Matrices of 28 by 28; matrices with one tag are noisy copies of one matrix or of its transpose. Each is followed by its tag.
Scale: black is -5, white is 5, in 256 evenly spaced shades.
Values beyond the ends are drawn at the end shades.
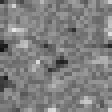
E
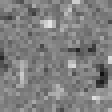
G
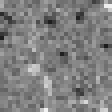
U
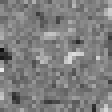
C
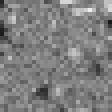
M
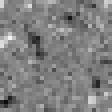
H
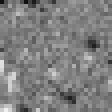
M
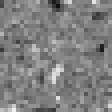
C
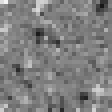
H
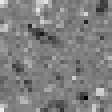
H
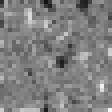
E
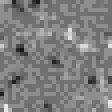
U
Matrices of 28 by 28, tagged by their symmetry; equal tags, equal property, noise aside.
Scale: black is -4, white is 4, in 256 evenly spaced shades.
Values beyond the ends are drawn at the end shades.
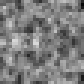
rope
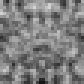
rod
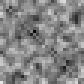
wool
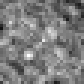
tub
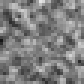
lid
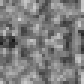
rope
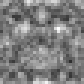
rod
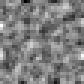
lid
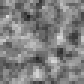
lid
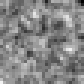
tub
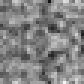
rope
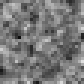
wool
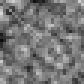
wool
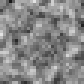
wool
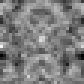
rod
